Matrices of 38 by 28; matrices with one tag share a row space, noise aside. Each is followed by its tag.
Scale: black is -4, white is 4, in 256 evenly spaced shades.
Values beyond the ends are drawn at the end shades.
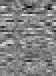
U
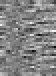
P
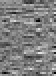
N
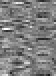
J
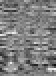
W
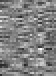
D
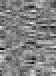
P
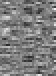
N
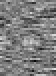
P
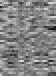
W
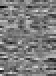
W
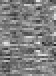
N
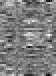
U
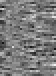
P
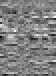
W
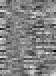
P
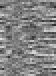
P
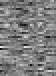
D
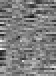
P
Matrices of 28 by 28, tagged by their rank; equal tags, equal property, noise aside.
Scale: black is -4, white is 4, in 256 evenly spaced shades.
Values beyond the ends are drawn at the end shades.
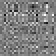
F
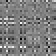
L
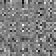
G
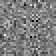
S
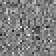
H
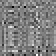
G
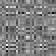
L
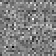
H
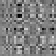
L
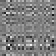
L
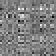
F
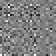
F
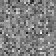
H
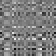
L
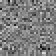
S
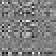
F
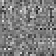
S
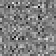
S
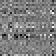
F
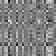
L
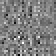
G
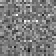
S
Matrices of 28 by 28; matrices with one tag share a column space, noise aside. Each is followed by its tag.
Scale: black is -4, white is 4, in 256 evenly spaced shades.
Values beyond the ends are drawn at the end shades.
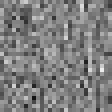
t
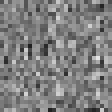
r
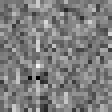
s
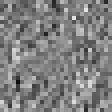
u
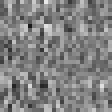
u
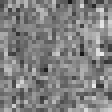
t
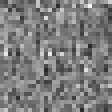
t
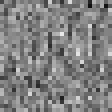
t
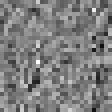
s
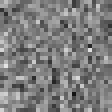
s
